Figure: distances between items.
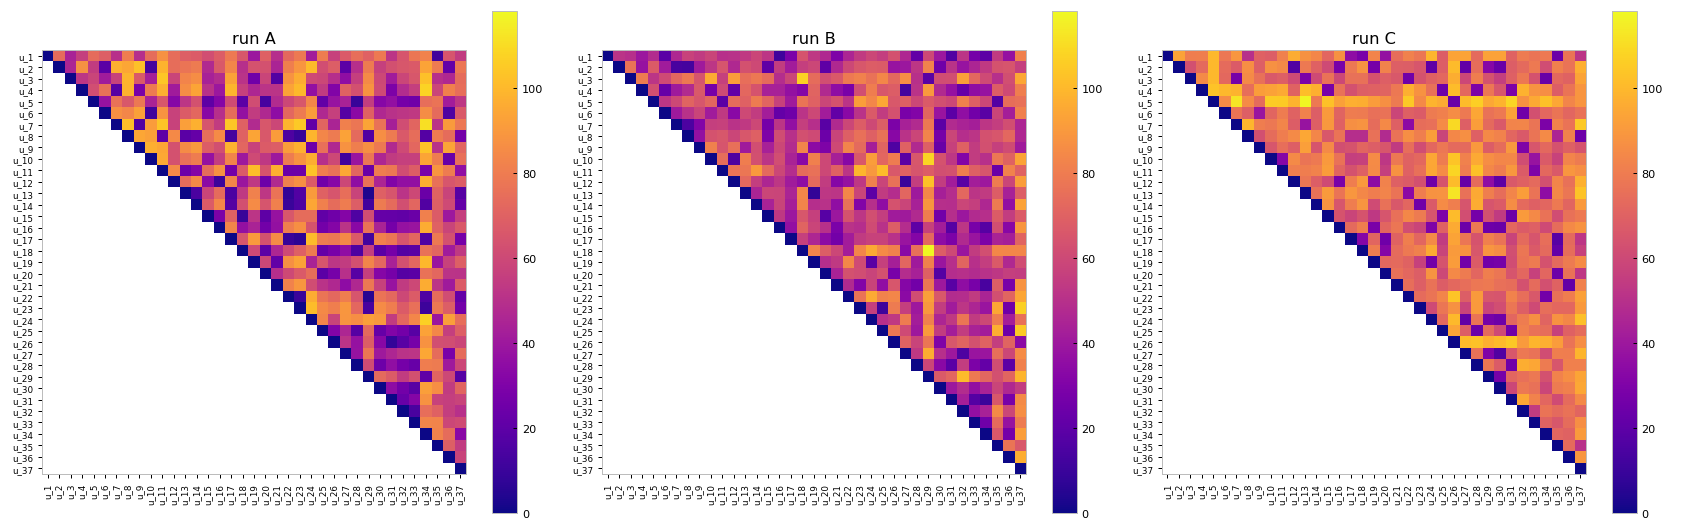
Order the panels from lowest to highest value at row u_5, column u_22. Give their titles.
run B, run A, run C
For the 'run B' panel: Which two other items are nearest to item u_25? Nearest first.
u_23, u_36
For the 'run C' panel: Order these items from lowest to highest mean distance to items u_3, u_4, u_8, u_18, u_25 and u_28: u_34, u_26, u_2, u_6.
u_34, u_2, u_6, u_26
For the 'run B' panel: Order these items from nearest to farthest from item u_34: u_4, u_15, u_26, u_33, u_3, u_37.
u_33, u_4, u_15, u_3, u_26, u_37
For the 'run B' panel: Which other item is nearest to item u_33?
u_31
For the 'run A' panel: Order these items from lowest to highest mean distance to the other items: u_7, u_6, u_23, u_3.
u_6, u_3, u_23, u_7
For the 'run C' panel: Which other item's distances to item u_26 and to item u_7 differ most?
u_5
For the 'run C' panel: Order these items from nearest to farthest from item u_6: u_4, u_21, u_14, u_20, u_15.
u_21, u_14, u_20, u_15, u_4
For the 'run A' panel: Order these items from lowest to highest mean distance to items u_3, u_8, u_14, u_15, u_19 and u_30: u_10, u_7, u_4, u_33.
u_33, u_10, u_4, u_7
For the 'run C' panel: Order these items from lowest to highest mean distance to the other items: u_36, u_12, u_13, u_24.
u_12, u_24, u_36, u_13
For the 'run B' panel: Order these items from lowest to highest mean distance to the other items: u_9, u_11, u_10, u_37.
u_9, u_10, u_11, u_37
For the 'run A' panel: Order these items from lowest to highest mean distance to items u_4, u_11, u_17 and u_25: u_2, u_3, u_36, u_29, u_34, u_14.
u_29, u_14, u_34, u_36, u_3, u_2
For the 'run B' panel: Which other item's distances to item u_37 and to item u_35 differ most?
u_5
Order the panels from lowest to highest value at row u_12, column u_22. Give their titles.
run B, run C, run A
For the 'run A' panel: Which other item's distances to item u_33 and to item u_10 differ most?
u_2
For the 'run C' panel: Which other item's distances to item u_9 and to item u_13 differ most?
u_32
